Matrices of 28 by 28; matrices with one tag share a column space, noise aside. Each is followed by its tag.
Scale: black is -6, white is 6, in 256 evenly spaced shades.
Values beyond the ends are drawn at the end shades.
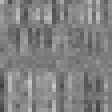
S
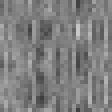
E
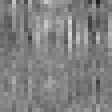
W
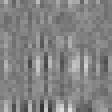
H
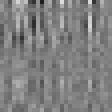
W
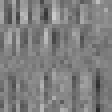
S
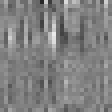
W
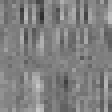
S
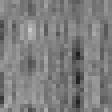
E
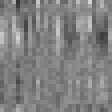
W
